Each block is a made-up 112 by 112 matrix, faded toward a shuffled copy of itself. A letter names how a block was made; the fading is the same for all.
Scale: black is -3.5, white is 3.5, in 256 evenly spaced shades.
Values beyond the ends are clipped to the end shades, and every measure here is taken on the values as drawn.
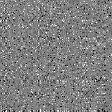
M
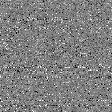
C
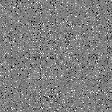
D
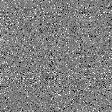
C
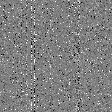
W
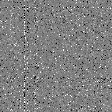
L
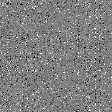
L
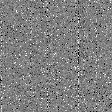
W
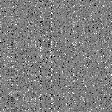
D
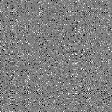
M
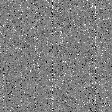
W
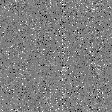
L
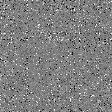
L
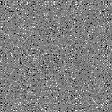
M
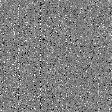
W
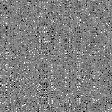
D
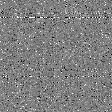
C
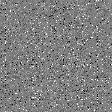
L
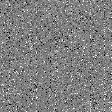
W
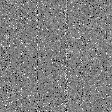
W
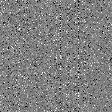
W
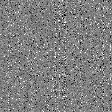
W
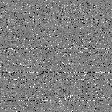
C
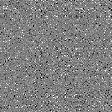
M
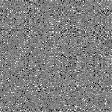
M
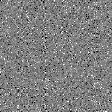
D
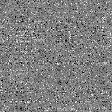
C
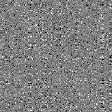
M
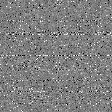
C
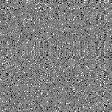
M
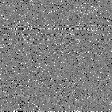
C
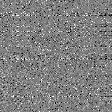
C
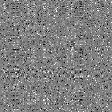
M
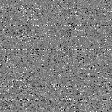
C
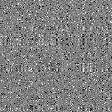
M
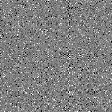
D
